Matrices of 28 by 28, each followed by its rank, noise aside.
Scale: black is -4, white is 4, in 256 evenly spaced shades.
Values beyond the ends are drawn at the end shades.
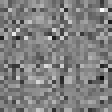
four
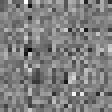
four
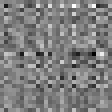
two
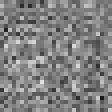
five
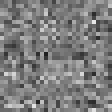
five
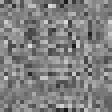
four
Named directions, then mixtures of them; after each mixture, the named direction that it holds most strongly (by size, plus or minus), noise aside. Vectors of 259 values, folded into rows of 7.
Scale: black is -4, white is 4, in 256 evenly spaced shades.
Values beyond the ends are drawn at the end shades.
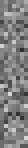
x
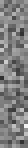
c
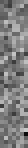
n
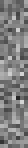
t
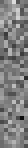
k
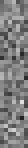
k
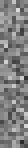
c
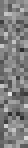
x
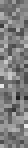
c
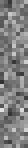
n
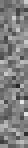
t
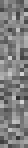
t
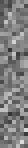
n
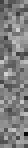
n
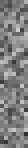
n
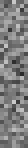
c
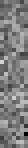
n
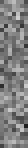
c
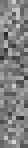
k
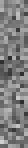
t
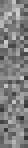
k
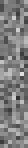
t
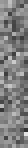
n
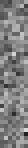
n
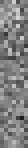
k
